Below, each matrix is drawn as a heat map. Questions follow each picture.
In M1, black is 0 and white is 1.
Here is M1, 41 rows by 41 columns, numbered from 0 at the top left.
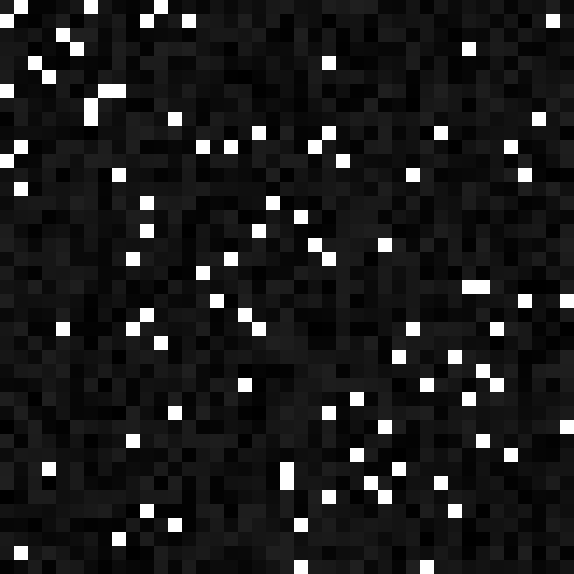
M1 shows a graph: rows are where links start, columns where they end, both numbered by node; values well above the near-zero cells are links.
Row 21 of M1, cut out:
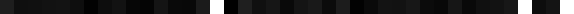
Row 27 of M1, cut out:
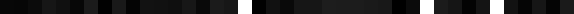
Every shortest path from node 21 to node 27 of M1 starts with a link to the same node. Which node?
node 40
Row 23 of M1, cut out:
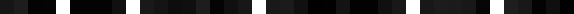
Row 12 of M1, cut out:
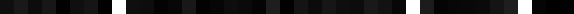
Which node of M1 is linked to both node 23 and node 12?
node 29
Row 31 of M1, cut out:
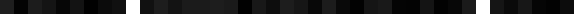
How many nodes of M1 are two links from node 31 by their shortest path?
4
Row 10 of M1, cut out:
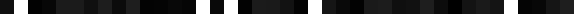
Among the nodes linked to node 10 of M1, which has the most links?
node 1
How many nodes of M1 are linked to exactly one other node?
10
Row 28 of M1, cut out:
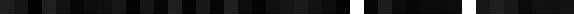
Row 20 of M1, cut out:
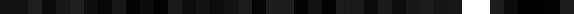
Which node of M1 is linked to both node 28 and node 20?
node 33
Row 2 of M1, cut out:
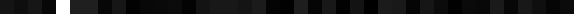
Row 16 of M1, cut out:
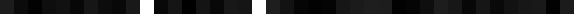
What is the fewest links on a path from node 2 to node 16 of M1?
4
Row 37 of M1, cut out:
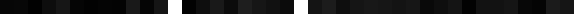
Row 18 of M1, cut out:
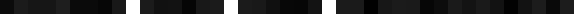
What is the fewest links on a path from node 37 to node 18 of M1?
4
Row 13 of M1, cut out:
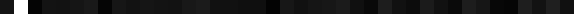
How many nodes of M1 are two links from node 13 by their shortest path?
3
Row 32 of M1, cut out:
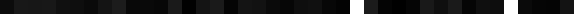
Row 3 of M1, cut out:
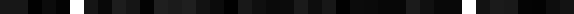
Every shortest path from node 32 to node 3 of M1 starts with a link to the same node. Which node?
node 25
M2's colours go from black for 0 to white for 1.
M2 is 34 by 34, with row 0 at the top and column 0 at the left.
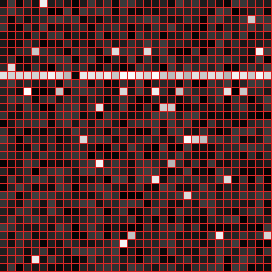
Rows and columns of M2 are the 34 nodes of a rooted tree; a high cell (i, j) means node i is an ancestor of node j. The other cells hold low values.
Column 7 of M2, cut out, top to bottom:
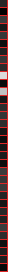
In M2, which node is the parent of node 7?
11
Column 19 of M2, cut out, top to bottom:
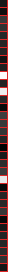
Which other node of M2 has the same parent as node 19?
28
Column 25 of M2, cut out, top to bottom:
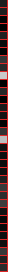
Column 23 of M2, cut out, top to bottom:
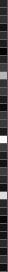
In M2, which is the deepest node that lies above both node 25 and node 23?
17
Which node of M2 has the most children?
9
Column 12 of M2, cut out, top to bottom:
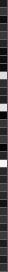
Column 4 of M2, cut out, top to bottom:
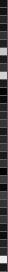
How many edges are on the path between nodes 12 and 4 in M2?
6
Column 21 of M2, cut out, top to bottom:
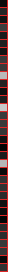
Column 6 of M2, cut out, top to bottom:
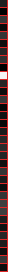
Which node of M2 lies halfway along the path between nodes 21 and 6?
13
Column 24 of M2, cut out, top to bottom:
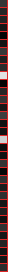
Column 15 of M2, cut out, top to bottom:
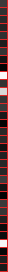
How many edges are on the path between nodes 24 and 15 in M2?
5
